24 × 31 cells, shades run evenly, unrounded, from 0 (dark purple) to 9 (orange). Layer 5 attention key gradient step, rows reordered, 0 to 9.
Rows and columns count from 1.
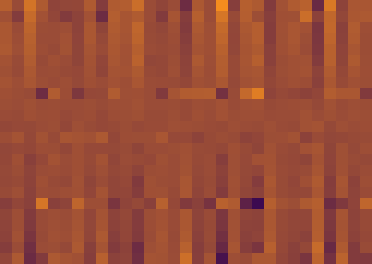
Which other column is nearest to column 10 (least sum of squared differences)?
17
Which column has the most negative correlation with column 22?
7
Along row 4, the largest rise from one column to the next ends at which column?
28
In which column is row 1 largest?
19
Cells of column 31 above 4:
22
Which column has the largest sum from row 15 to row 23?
27
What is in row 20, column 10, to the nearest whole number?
4
